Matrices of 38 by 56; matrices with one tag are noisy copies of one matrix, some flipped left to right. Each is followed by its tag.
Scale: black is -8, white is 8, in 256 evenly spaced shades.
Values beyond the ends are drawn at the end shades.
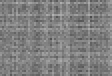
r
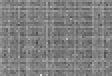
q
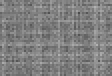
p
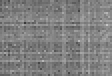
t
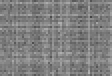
r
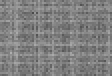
p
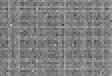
q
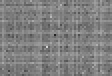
p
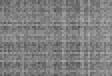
t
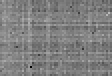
t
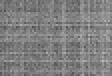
t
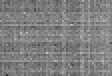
t
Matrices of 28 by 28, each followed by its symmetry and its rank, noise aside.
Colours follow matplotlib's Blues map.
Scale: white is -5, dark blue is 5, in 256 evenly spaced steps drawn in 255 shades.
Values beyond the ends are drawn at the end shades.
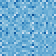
symmetric, rank three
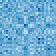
symmetric, rank four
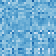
no symmetry, rank four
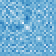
symmetric, rank four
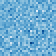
symmetric, rank four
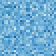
no symmetry, rank four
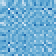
symmetric, rank three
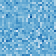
antisymmetric, rank six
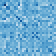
symmetric, rank four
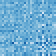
antisymmetric, rank four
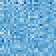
no symmetry, rank six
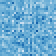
no symmetry, rank six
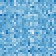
no symmetry, rank six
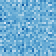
antisymmetric, rank six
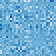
antisymmetric, rank six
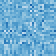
antisymmetric, rank four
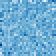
antisymmetric, rank six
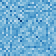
symmetric, rank six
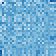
symmetric, rank four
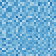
symmetric, rank three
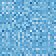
symmetric, rank six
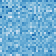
no symmetry, rank six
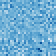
antisymmetric, rank six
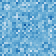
symmetric, rank six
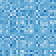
symmetric, rank three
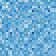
symmetric, rank four
